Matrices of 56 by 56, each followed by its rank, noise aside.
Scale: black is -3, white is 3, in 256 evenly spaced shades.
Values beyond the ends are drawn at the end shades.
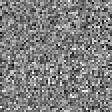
sixteen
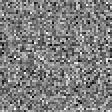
sixteen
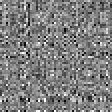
six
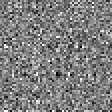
twelve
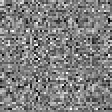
eight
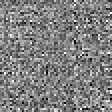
twelve
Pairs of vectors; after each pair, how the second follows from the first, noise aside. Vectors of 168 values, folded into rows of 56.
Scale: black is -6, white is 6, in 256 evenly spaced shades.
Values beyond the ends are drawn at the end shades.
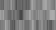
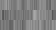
reversed, negated, shrunk.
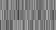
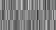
reversed.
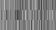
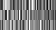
wrapped around, negated, scaled up.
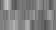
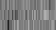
wrapped around, negated, partly zeroed.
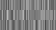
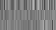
wrapped around, partly zeroed.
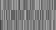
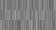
reversed, negated, shrunk.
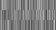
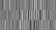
wrapped around, negated, partly zeroed.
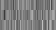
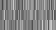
sign-scrambled.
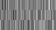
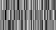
wrapped around, negated, scaled up.
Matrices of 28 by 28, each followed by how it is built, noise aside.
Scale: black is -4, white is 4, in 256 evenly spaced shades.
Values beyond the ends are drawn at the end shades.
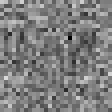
blocks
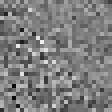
lower triangular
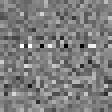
uneven rows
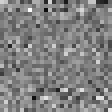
uneven rows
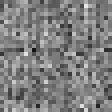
blocks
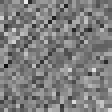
Hankel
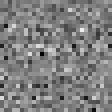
uneven rows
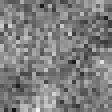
smooth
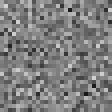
noise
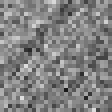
Hankel
